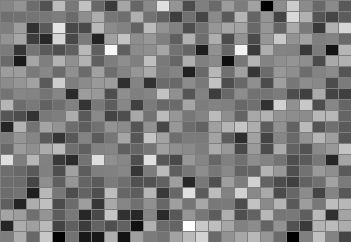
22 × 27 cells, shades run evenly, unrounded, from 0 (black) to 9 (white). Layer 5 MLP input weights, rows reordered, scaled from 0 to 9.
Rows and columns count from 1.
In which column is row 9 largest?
13
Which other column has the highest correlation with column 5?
23
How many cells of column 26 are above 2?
19
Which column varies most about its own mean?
5
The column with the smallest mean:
11
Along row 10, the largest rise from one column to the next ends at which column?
22
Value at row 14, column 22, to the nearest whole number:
6
